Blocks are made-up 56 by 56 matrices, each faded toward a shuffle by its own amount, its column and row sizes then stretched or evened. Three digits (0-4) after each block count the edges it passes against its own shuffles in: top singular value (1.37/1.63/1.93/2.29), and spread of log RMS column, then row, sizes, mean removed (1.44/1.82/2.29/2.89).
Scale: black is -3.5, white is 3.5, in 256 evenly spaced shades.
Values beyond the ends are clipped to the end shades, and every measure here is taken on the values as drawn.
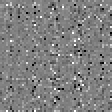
0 3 1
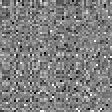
4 0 1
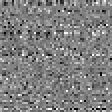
4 0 3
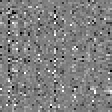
3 3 1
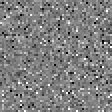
0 0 0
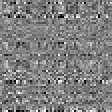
4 2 4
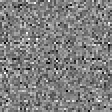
2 1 2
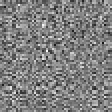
4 2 1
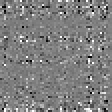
1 3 4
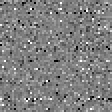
0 0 2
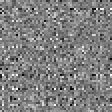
3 1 3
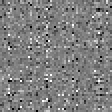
1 3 1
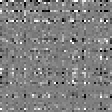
3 3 4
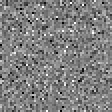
0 1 1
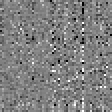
2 3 0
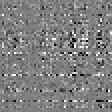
2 3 4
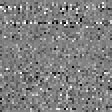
2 0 3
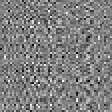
4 3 2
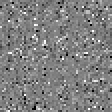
0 2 1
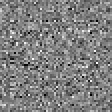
3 1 2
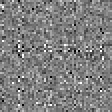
3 3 2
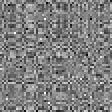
4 0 2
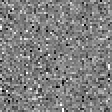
1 2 0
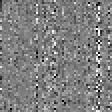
2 4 0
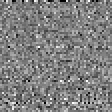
1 0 3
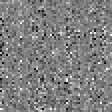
1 3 1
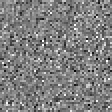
1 1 1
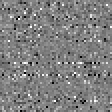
2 1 3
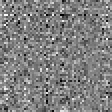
2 3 2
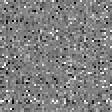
2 1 2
